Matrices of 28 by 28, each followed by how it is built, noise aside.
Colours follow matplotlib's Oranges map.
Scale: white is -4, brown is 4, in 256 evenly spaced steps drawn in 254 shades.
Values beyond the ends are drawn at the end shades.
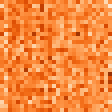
blocks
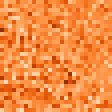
lower triangular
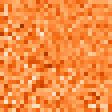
lower triangular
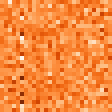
uneven columns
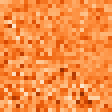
lower triangular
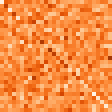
diagonal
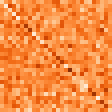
diagonal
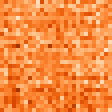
blocks
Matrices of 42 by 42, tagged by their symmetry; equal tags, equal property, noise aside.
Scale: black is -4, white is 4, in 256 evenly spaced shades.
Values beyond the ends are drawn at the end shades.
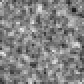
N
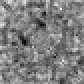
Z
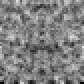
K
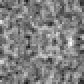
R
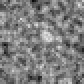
N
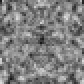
K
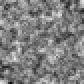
Z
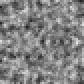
R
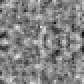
R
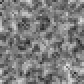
Z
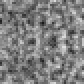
R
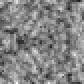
R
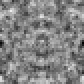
K
